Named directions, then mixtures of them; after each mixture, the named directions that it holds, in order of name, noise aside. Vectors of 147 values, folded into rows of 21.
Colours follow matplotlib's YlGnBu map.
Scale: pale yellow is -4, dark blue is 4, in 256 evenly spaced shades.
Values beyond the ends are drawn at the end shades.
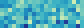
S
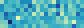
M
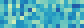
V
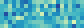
M, V.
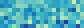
S.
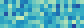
M, V.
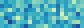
M, S.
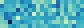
M.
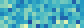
S.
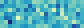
M, S.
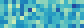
V.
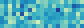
V.
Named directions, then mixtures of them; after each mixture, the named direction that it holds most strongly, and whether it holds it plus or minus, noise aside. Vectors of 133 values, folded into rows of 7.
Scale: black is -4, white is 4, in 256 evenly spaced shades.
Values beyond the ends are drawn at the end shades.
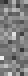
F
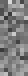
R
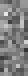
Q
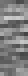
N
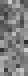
Q, minus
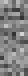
F, minus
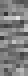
N, plus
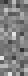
F, plus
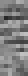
N, minus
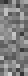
F, plus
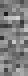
Q, minus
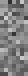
R, minus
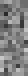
Q, minus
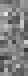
Q, plus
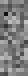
Q, minus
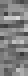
N, plus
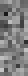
Q, minus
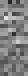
R, minus
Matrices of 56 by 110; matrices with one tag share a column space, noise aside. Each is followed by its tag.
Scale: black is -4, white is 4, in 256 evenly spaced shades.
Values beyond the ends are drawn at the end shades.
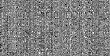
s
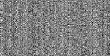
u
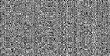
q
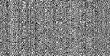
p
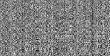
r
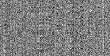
s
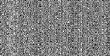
q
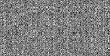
s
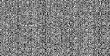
q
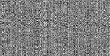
u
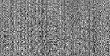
r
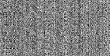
s
